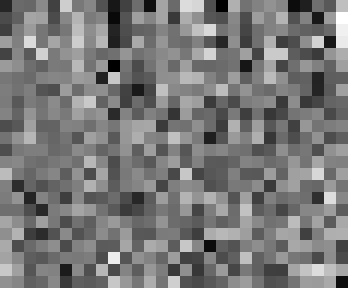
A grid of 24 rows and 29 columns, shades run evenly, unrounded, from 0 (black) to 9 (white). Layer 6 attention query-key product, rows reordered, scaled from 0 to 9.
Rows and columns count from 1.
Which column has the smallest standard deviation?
5
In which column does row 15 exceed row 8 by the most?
27
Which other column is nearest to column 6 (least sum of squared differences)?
20
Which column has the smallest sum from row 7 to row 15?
18
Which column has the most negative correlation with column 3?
28
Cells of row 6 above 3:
25
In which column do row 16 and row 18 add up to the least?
4
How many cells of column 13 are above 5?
6
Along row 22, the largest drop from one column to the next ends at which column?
11
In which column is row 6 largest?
7
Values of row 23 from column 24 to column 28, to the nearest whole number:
2 6 7 8 7
